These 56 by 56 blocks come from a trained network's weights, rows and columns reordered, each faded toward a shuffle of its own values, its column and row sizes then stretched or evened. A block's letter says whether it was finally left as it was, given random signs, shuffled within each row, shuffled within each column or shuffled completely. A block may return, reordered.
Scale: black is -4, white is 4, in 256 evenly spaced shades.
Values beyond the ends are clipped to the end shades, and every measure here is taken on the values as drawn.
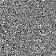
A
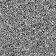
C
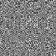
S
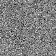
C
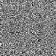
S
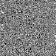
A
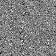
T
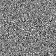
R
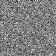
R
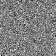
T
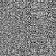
S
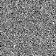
A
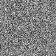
T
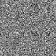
S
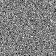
C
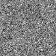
R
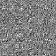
S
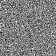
C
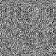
S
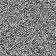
C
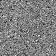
C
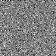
A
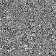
A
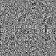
S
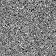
C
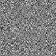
S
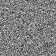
C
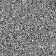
R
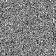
T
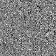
T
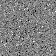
C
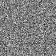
T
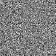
A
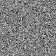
T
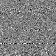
R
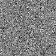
T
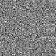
S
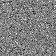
C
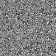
A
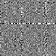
S
